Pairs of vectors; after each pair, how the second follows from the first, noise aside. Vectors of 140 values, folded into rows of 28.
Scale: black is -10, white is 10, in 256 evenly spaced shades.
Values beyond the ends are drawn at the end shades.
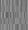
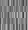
reversed, negated, scaled up.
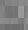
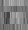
reversed, negated, scaled up.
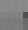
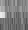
reversed, negated, scaled up.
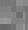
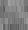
wrapped around, negated.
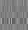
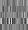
scaled up.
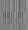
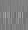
negated, partly zeroed.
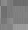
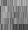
negated, scaled up.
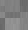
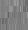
reversed, partly zeroed.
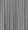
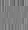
reversed, partly zeroed.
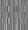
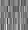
scaled up.
